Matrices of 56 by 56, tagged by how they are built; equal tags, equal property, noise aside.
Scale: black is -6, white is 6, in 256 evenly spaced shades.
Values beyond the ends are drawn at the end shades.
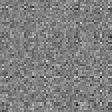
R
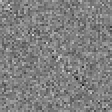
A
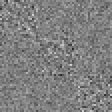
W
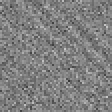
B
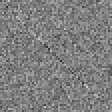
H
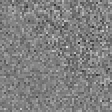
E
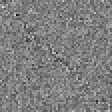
A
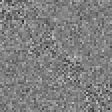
W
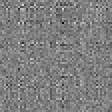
R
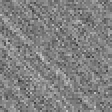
B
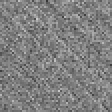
B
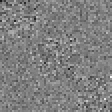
W
